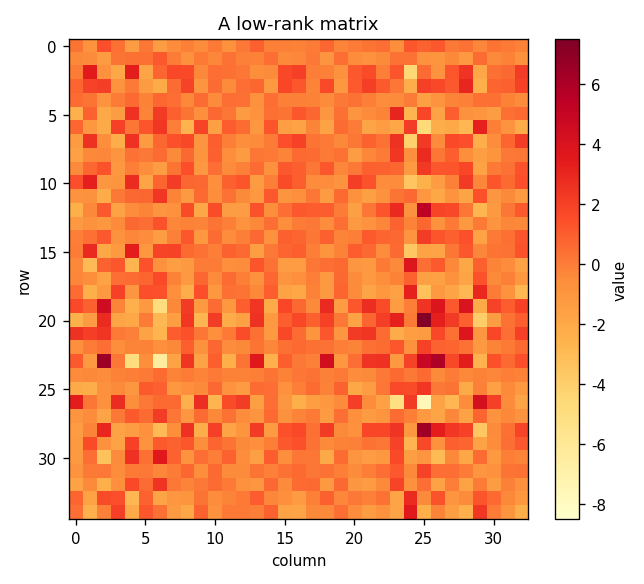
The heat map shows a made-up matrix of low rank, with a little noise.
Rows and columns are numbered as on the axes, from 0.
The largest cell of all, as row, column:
20, 25
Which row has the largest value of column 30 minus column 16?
26
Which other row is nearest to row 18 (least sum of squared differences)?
34
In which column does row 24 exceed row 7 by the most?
24
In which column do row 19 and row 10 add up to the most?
28
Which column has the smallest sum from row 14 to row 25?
6
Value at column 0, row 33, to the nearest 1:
1
